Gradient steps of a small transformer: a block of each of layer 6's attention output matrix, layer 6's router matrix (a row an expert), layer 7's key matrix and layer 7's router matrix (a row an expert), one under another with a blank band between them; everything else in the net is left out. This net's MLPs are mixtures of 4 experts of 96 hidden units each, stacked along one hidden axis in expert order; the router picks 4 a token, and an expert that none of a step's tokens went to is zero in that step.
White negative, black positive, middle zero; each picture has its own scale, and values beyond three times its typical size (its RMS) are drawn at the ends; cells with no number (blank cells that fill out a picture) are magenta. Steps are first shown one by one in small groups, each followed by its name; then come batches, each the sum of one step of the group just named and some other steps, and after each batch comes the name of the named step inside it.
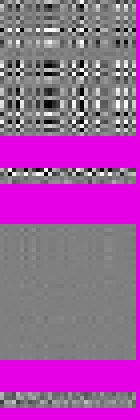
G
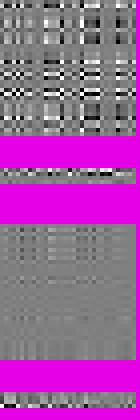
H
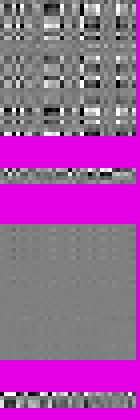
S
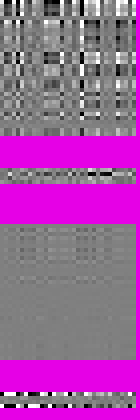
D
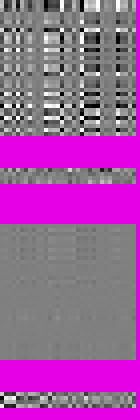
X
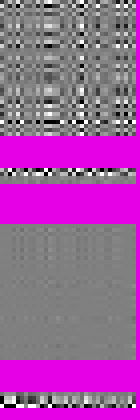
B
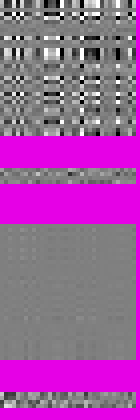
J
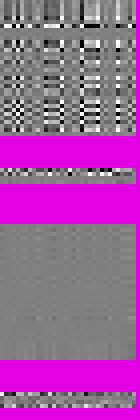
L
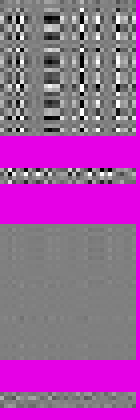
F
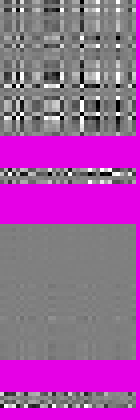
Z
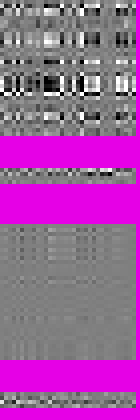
H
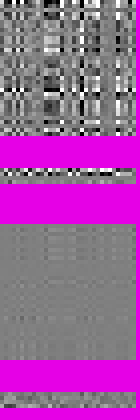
H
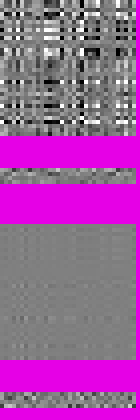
J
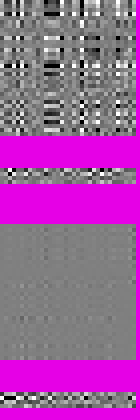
J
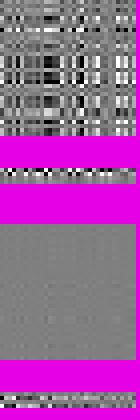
F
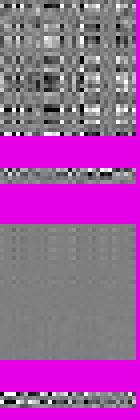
S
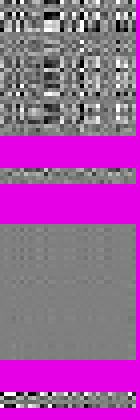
D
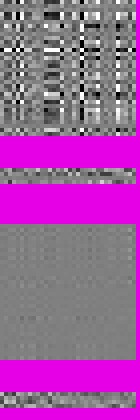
L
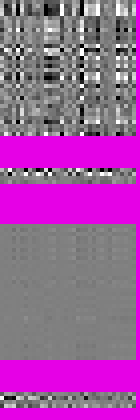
S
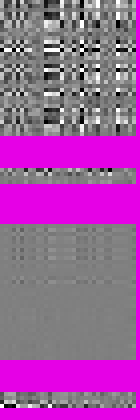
X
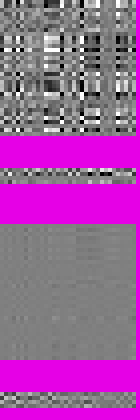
X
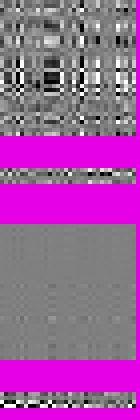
Z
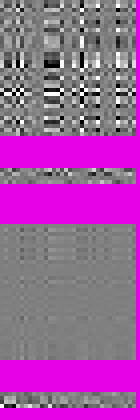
H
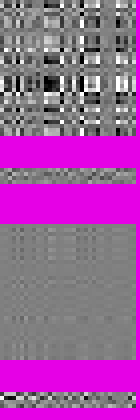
H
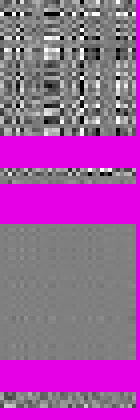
J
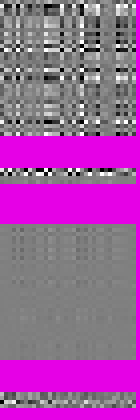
B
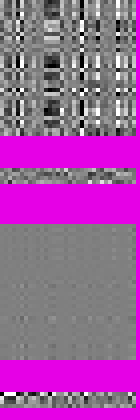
S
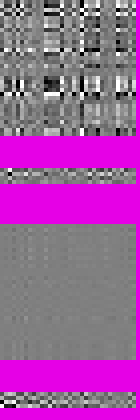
H
